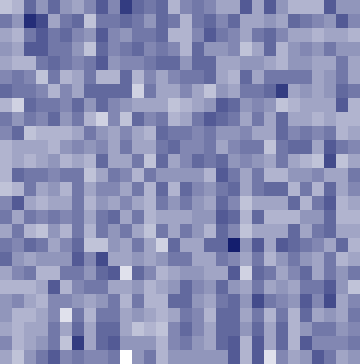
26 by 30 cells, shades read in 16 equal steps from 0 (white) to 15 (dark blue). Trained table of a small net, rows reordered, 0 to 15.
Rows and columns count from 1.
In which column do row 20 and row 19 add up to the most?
9
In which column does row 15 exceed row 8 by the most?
2
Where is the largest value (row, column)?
18, 20
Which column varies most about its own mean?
11
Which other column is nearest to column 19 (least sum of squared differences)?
7
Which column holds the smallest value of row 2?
8
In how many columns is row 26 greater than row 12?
16
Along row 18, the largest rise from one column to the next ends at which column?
15
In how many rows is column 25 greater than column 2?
11
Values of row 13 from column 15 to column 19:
7 7 7 5 11
